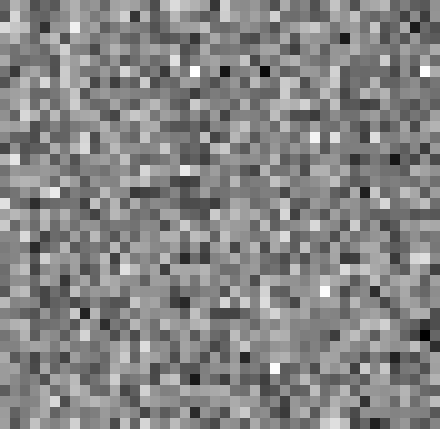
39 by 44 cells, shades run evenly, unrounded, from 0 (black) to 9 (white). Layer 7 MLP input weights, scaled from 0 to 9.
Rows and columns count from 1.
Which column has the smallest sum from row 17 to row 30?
4
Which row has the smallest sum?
15
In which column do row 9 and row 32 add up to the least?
44
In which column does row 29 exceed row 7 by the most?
27
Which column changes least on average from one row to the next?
40
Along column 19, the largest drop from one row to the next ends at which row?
17
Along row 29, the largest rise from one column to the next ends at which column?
10
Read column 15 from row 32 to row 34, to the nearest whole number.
8 6 6
